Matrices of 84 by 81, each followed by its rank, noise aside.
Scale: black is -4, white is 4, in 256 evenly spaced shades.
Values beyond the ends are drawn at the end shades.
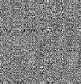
seven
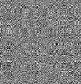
six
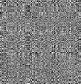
five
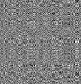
six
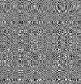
four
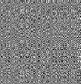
five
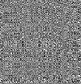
six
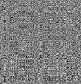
six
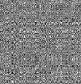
five
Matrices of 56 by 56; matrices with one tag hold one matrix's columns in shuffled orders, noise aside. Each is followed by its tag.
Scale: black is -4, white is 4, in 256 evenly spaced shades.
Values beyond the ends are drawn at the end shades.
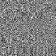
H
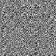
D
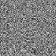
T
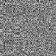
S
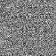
D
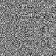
D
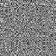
S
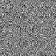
D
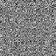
S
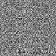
T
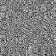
H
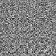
T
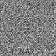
T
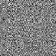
S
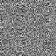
S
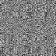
H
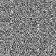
T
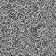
D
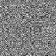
D
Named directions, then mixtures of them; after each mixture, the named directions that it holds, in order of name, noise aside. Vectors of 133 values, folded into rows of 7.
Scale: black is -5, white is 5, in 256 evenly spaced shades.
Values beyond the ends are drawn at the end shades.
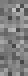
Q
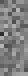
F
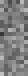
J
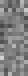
J, Q.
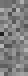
F, J.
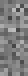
Q.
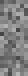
F, Q.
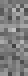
Q.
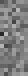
F.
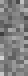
J.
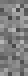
Q.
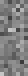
J, Q.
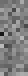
F, J.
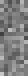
J.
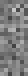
Q.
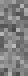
F, Q.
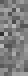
F.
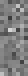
J, Q.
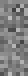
Q.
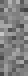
J.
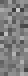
F, Q.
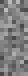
F, J.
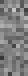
J, Q.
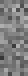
J, Q.
